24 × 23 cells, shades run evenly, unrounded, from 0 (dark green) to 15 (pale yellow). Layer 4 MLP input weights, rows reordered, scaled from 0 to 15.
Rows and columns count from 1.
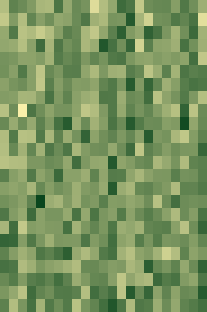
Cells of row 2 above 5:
19
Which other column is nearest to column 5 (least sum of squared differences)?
12
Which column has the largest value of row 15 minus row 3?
14
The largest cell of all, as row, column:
9, 3
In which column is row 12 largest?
16
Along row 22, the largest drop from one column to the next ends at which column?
18
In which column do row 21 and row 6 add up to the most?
5
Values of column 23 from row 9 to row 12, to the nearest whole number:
6 6 5 3
